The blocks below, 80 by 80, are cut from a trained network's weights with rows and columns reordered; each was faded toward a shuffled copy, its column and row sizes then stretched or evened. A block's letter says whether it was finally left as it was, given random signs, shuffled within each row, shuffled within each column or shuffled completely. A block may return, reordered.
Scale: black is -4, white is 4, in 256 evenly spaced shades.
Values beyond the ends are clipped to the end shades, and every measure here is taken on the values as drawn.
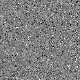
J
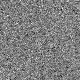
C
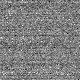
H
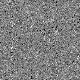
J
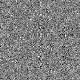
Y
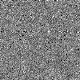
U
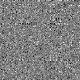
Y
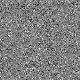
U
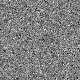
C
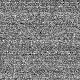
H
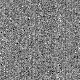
J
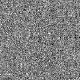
Y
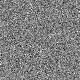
C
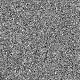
C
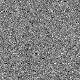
H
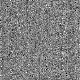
J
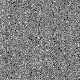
J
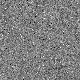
C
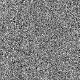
J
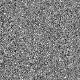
J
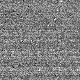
Y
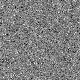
C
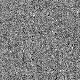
J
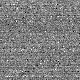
H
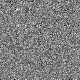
H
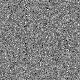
J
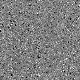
J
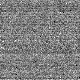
Y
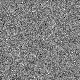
C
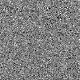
U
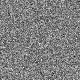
C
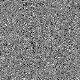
U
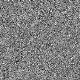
U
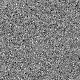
C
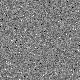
C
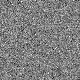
C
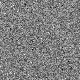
C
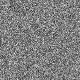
J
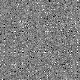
Y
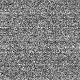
Y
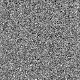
J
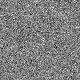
C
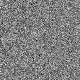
J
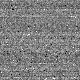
H
